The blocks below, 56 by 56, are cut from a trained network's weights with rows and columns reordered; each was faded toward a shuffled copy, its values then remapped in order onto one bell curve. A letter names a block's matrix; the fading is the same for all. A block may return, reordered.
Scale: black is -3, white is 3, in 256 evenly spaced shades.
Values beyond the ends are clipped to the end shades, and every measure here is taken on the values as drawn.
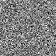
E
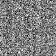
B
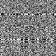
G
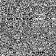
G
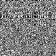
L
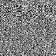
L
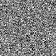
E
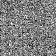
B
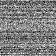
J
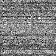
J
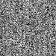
B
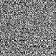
G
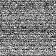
J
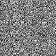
L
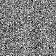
B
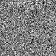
E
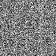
B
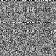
G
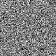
E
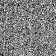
B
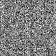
B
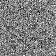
B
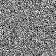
E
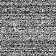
J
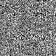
B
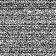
J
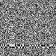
G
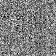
B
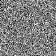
E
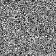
E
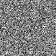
E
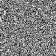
E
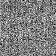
B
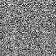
G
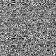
L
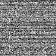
J
